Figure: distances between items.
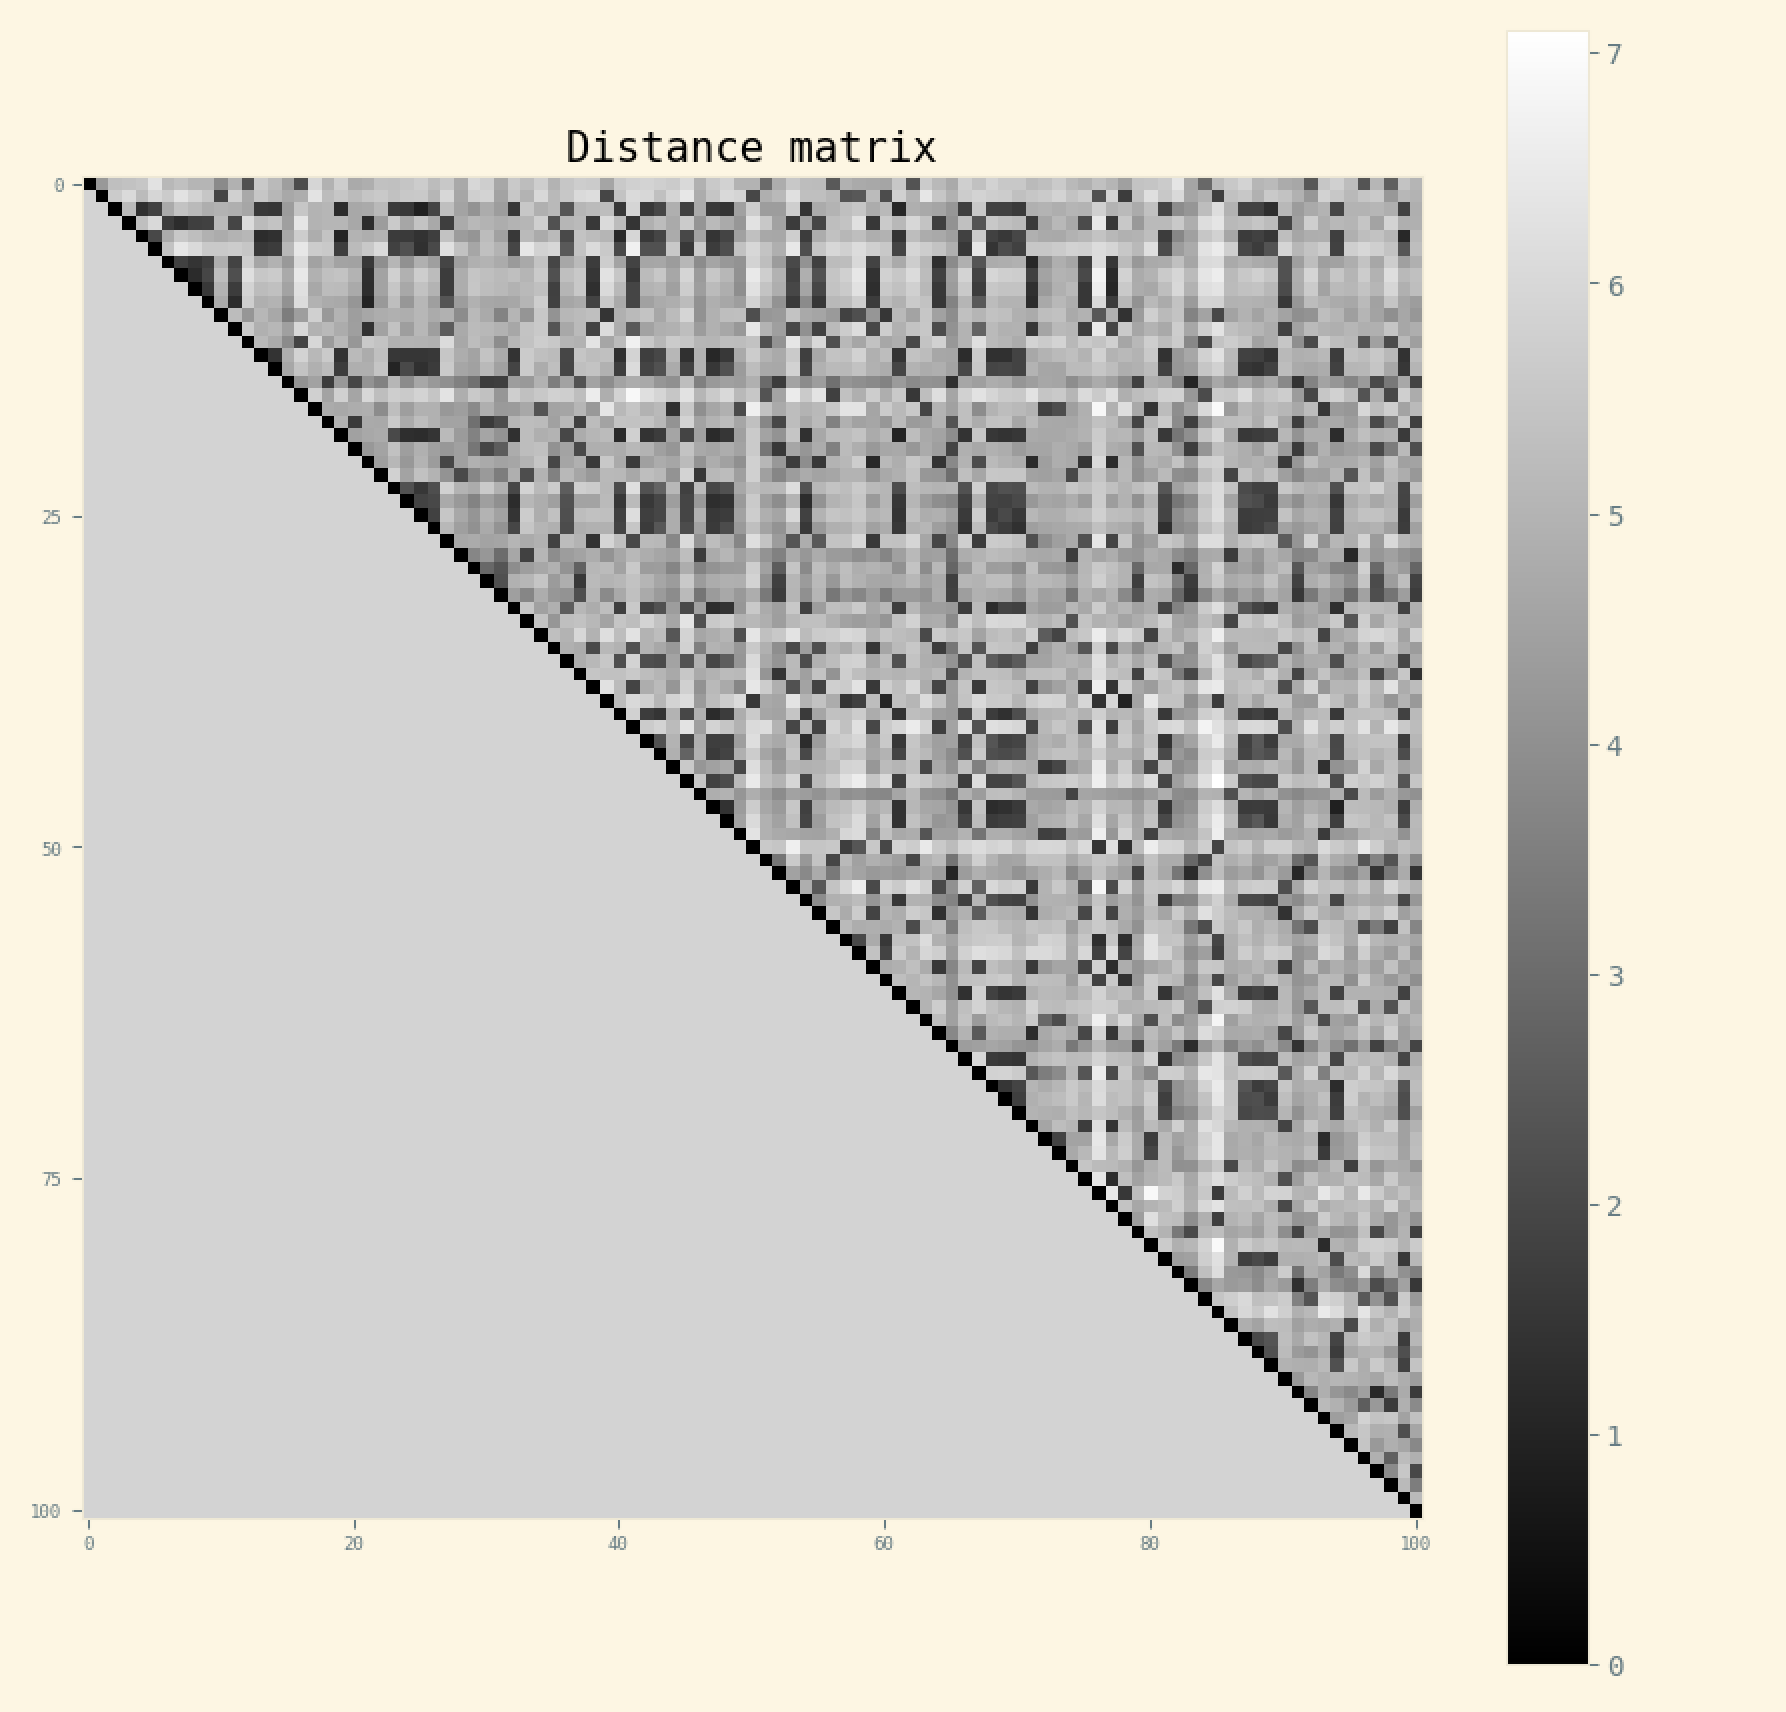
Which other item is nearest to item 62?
16
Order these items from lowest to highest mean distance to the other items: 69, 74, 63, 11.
69, 11, 74, 63
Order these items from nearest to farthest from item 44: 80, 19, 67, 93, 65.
93, 80, 67, 65, 19
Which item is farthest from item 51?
41
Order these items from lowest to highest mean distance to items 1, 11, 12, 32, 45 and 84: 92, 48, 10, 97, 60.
92, 48, 10, 60, 97
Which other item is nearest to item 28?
95
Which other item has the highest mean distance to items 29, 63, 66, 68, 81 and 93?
85
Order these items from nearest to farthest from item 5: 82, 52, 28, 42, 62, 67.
42, 82, 52, 28, 62, 67
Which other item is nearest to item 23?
14
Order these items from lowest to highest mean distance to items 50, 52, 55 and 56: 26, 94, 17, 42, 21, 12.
21, 12, 26, 94, 42, 17
